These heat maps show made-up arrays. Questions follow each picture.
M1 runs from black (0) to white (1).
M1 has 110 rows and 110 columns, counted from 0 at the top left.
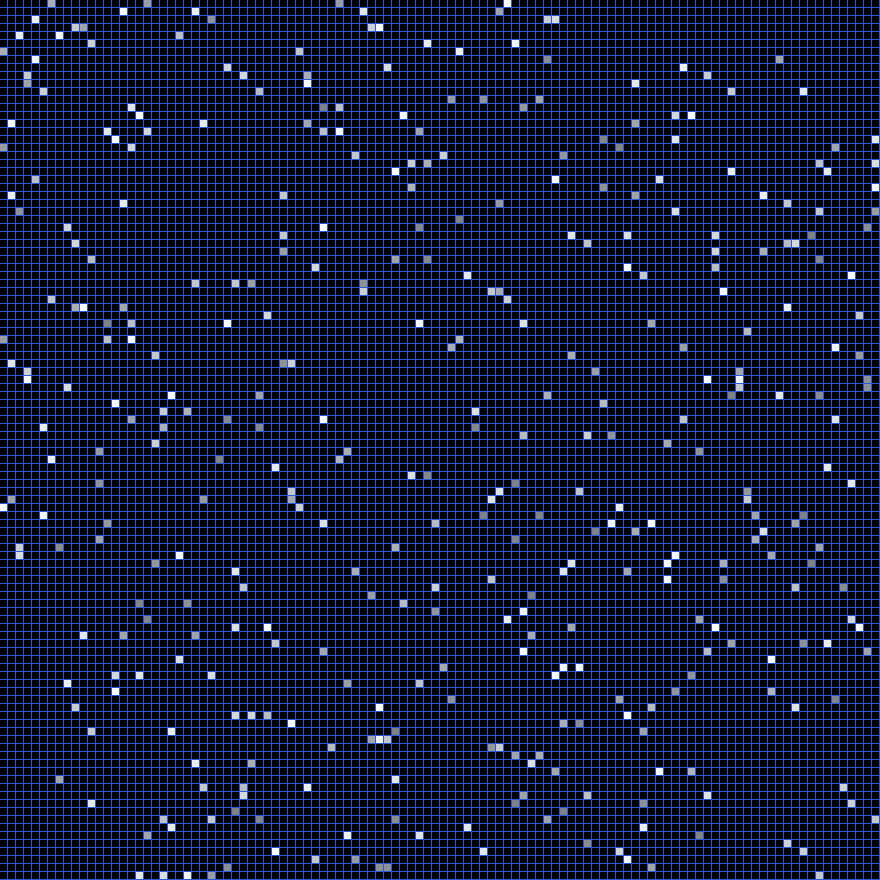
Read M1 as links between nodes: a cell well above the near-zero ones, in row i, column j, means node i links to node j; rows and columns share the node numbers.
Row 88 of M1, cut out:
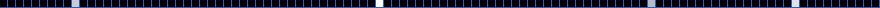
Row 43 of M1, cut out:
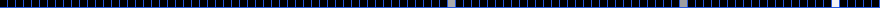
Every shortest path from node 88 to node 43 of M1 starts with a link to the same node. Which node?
node 81
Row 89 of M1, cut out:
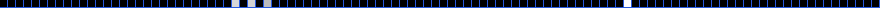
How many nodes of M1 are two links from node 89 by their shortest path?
6
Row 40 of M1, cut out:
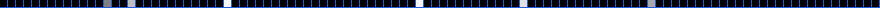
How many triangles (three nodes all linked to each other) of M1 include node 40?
5
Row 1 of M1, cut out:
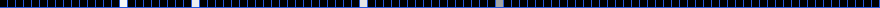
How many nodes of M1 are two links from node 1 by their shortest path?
8
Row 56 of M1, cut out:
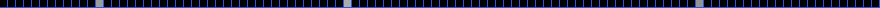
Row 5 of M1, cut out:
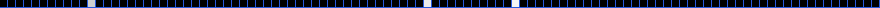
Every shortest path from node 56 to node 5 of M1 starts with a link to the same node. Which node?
node 12
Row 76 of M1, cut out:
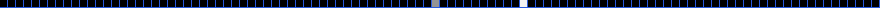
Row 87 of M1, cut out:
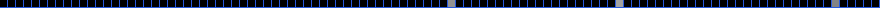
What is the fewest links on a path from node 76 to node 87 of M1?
5
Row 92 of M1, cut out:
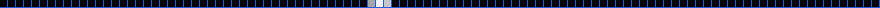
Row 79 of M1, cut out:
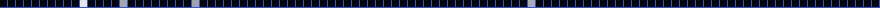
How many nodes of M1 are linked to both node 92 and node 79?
0
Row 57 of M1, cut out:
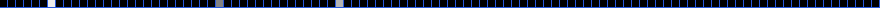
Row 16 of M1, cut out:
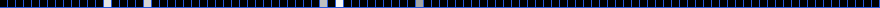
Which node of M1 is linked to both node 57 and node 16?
node 42
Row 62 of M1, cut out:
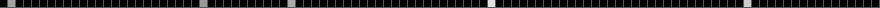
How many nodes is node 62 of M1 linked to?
5
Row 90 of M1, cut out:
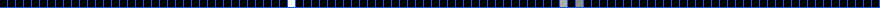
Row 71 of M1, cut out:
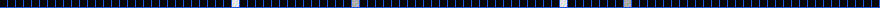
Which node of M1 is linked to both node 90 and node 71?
node 70
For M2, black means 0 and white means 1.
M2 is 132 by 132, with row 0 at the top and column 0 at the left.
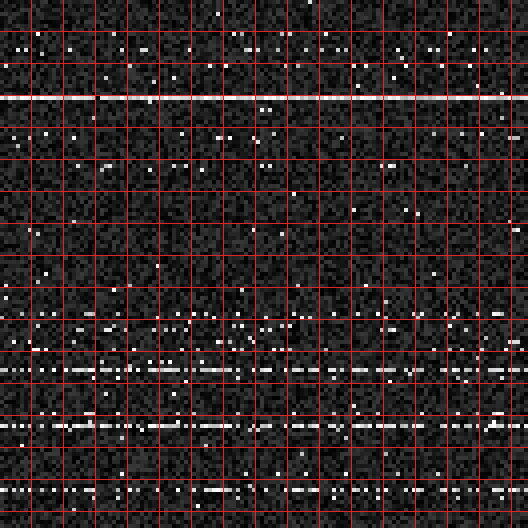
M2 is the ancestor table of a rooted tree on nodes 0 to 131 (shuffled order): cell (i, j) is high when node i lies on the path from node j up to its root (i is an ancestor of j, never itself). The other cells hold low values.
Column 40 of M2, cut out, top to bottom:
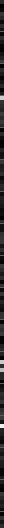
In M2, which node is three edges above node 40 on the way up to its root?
106
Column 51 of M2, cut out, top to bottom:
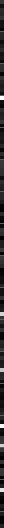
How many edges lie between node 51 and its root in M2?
6
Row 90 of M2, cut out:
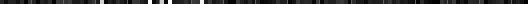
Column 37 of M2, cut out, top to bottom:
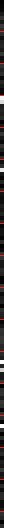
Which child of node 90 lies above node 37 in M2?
42
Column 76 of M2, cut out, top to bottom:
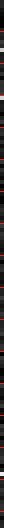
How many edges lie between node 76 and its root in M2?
3
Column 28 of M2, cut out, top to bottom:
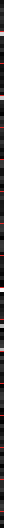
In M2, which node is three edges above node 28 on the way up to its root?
8
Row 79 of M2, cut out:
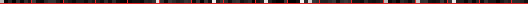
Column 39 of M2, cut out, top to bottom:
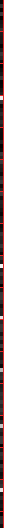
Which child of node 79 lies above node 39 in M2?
66
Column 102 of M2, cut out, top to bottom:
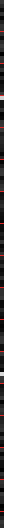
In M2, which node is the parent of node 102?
93
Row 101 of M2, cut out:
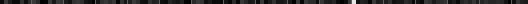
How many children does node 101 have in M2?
1
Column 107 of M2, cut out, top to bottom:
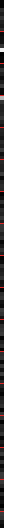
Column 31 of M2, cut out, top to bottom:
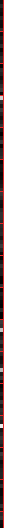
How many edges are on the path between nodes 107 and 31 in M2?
6
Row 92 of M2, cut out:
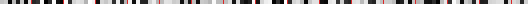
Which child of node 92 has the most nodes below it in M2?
122
